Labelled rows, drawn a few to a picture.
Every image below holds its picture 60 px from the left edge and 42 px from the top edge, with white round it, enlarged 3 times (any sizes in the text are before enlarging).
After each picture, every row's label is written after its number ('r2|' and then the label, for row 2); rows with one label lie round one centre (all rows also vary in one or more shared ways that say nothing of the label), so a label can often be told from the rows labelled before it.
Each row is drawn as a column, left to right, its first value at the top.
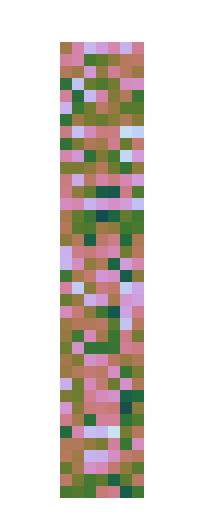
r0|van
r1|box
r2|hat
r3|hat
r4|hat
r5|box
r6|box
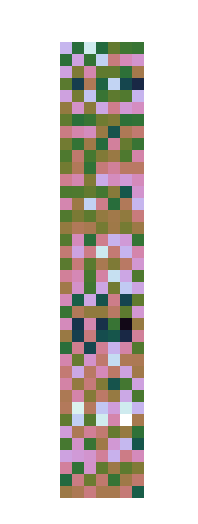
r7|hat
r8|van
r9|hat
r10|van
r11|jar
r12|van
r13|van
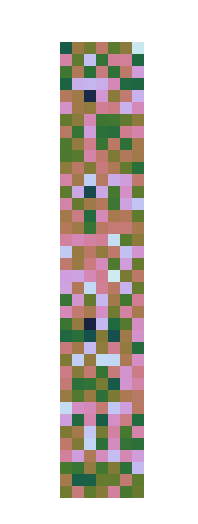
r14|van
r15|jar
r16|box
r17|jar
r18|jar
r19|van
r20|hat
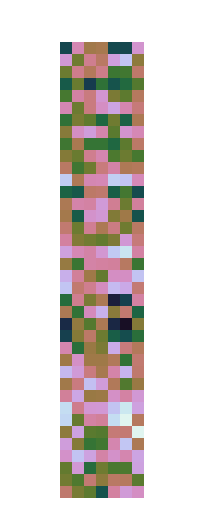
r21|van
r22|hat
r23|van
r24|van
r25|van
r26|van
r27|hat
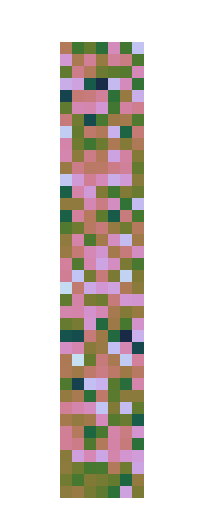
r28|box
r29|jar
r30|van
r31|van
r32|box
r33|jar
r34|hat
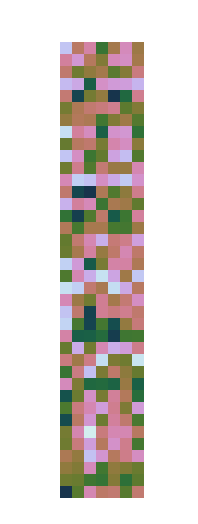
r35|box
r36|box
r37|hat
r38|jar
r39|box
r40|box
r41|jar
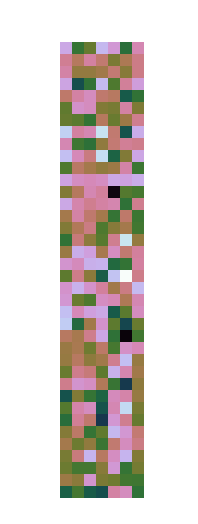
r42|box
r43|van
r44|van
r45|box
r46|hat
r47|jar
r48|box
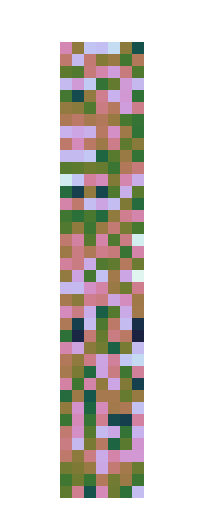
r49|box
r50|box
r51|box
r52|hat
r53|hat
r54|jar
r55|jar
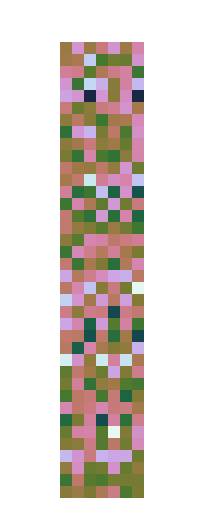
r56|jar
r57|hat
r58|box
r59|jar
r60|hat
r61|jar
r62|box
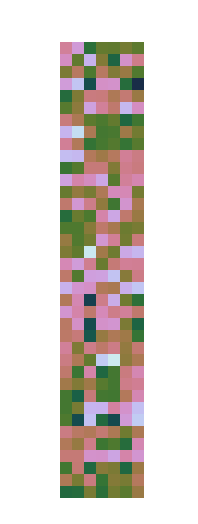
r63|box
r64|box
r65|van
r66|jar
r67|jar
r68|van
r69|van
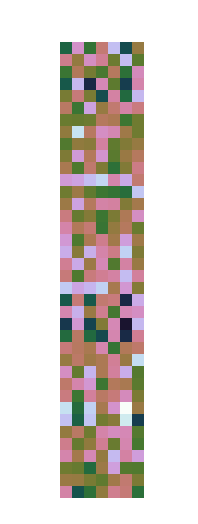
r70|van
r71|box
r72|van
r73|box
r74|hat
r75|van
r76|jar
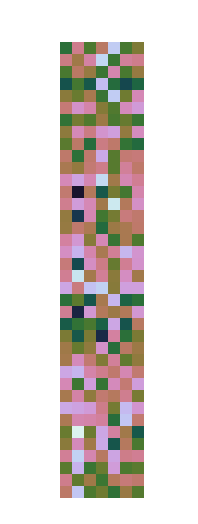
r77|van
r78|hat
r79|van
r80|box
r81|hat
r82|van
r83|van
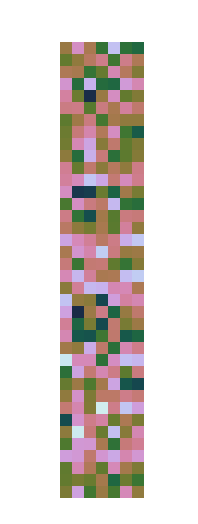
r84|jar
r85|hat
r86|box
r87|van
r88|hat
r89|jar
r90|jar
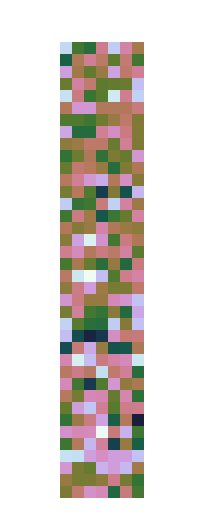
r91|hat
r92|jar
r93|jar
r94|hat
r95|hat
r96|hat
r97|jar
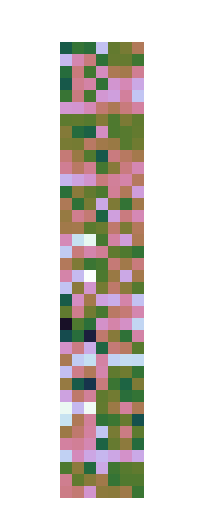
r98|van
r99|jar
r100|jar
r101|hat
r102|jar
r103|jar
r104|jar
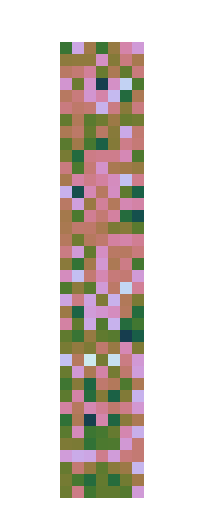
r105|jar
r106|hat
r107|jar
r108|van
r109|jar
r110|box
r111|hat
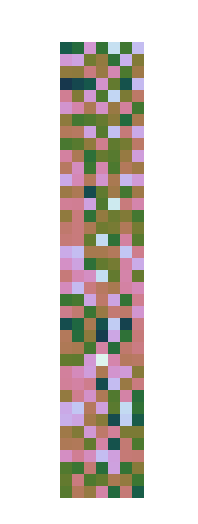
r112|van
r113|van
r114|hat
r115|jar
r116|hat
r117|van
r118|box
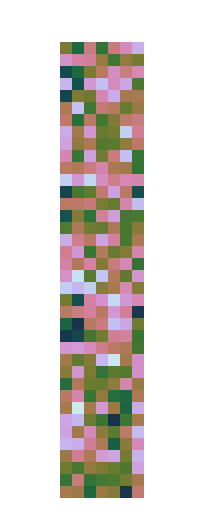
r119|box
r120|van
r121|box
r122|jar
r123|jar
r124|box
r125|hat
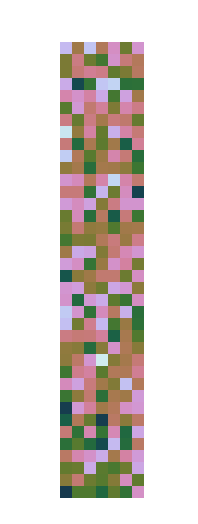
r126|box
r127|van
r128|hat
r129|jar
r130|box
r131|van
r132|hat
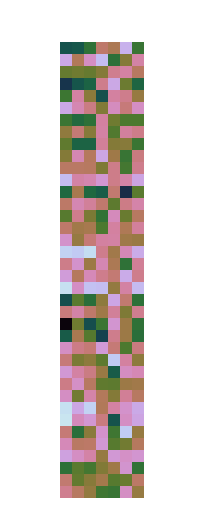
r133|van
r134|van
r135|van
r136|box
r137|jar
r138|hat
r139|van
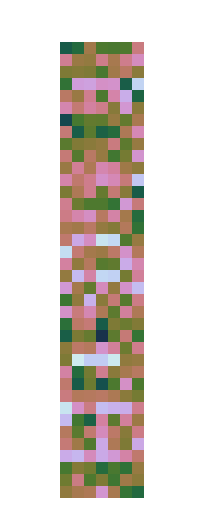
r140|van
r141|jar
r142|jar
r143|jar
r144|jar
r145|van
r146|box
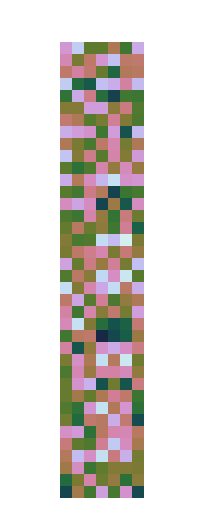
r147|box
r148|hat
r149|van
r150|jar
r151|box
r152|jar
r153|box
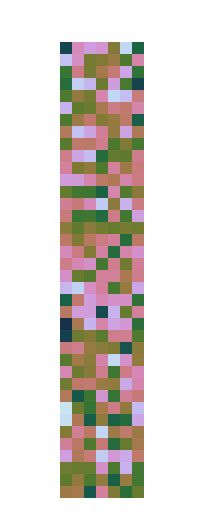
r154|van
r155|box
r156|box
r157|hat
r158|jar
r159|hat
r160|van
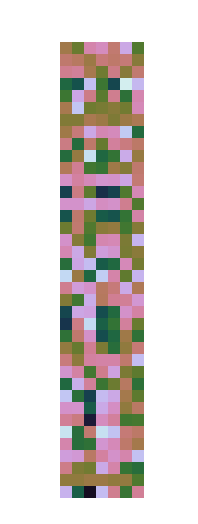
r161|hat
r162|van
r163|box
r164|hat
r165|hat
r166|box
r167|jar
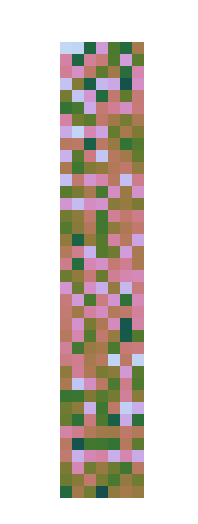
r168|box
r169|hat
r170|van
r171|box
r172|jar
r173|van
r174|jar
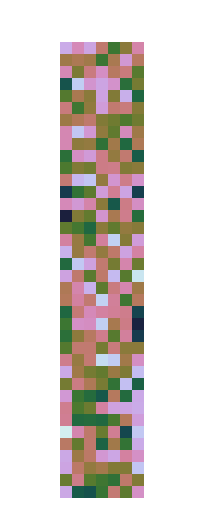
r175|hat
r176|box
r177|box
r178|jar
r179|jar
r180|van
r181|hat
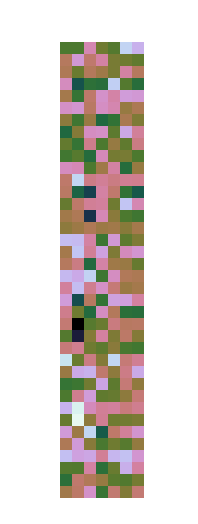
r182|jar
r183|van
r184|hat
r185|van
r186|jar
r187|hat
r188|hat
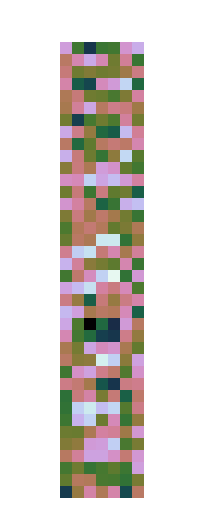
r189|box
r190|van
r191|van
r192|jar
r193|jar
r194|box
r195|hat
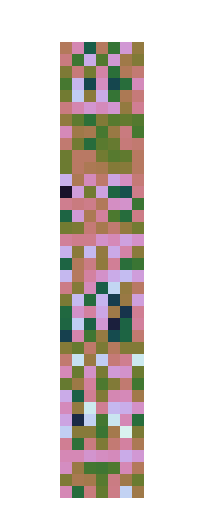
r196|hat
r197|jar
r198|van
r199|jar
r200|van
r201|hat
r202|jar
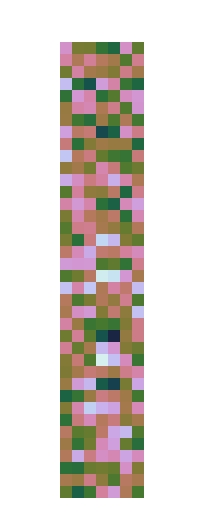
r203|box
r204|van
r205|van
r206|jar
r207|jar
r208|hat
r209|van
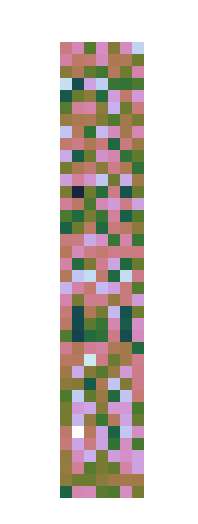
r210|box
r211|hat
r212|jar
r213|box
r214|van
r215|hat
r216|hat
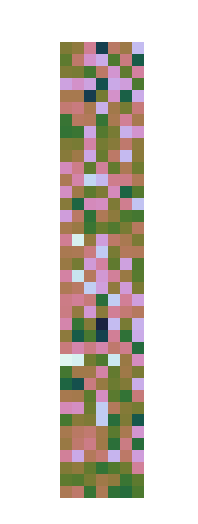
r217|jar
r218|jar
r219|box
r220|van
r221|jar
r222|box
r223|hat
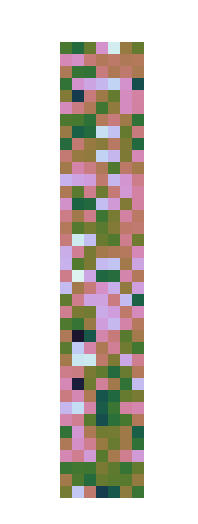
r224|van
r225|jar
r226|jar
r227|box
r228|box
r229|jar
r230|van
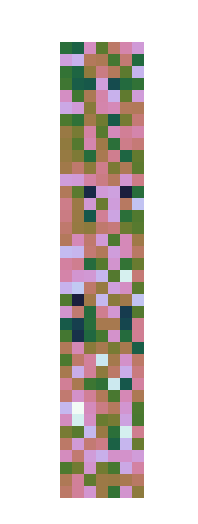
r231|van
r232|van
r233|hat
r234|jar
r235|van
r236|hat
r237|hat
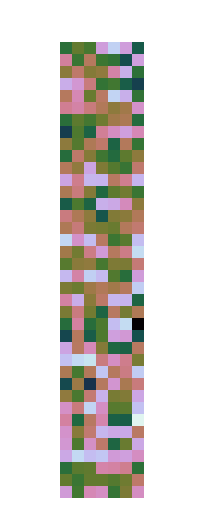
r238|jar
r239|jar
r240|jar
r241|hat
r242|hat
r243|hat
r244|van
